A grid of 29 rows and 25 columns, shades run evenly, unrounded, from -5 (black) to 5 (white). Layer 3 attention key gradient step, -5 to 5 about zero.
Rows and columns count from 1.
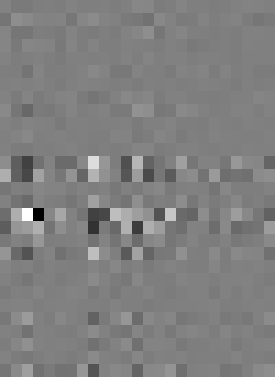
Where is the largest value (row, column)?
17, 3
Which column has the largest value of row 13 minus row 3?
9
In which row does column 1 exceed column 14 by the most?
14
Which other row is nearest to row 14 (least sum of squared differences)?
20
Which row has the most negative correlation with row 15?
21
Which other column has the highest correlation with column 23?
22
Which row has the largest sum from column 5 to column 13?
13
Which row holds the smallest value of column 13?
18
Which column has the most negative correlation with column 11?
4
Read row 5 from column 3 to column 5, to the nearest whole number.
0 0 0
